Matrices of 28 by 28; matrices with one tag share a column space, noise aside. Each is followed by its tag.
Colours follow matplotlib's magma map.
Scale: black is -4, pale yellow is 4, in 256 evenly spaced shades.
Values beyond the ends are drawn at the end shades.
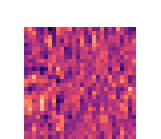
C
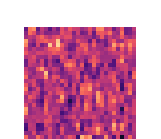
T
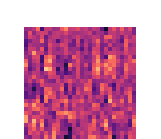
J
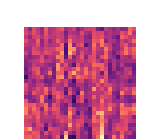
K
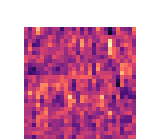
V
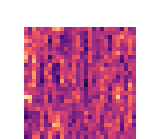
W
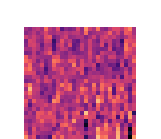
J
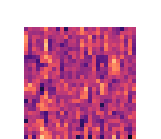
J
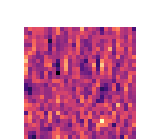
J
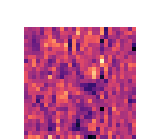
T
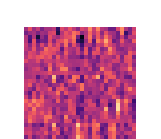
C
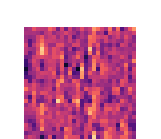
K
